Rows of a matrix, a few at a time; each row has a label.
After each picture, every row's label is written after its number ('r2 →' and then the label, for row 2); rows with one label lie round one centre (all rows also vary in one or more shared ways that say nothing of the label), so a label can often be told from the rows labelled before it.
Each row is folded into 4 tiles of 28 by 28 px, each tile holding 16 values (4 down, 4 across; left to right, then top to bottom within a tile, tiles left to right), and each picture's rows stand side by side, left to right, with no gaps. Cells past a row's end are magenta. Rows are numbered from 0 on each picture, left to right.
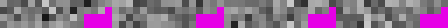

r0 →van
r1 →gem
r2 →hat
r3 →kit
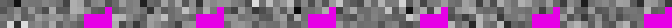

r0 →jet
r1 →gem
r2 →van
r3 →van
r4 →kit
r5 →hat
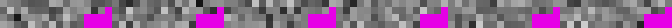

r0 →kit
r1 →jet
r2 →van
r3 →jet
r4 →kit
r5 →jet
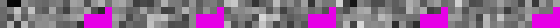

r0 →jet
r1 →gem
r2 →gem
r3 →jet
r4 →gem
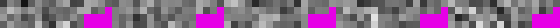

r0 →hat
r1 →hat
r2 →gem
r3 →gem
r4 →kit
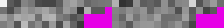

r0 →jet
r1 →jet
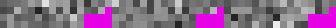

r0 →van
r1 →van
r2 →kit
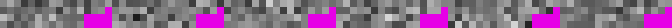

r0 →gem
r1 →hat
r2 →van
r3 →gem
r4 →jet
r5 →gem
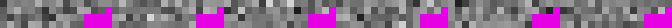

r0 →kit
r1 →gem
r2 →van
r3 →hat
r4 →jet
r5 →van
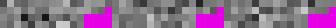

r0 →hat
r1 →gem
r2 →gem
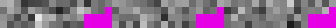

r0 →gem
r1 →kit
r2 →van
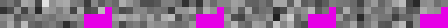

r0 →van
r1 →gem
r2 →kit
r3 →hat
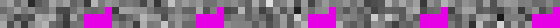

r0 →gem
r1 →kit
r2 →van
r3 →gem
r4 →kit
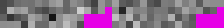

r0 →kit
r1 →jet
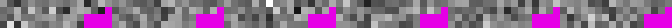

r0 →jet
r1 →kit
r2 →van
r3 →gem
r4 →gem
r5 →kit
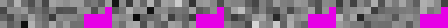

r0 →kit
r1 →hat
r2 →kit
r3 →hat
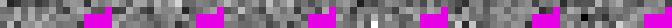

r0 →jet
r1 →van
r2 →van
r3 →gem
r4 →jet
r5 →hat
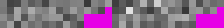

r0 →jet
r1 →van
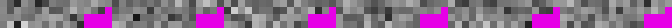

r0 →jet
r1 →hat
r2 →kit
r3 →kit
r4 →jet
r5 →gem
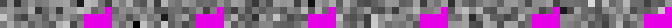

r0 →hat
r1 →kit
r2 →gem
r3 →gem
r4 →hat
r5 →van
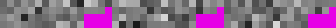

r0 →hat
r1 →gem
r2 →kit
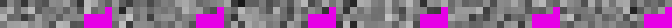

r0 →hat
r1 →jet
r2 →jet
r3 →jet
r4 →hat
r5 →van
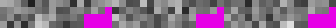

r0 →gem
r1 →van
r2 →hat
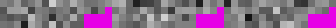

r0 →kit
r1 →gem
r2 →hat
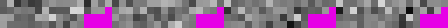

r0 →gem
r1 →hat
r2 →van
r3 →van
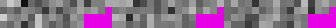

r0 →gem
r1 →gem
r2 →gem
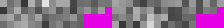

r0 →van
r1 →gem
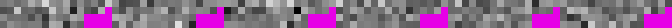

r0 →van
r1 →jet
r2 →van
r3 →van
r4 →gem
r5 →kit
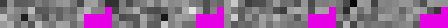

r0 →hat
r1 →kit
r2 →gem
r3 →jet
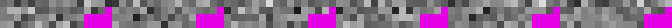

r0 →hat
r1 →hat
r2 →van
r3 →van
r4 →hat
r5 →jet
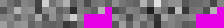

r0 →van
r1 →van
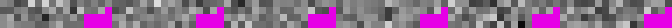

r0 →van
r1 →van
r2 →jet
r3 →kit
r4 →kit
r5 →hat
